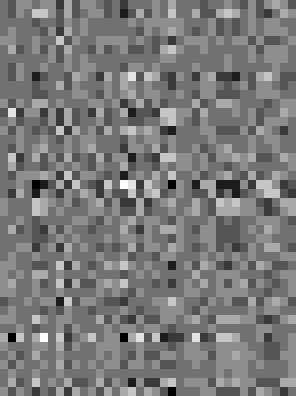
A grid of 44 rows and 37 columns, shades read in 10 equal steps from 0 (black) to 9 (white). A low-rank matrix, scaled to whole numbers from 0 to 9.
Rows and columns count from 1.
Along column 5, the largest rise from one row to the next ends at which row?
23
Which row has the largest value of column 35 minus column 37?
22
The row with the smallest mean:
21
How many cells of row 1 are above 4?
14
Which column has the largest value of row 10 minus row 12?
16
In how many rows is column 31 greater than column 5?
17
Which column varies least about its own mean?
4
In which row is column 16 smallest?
38
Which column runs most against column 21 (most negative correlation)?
3
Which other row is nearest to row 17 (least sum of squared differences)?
8
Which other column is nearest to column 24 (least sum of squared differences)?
15
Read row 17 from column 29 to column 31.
6 4 4
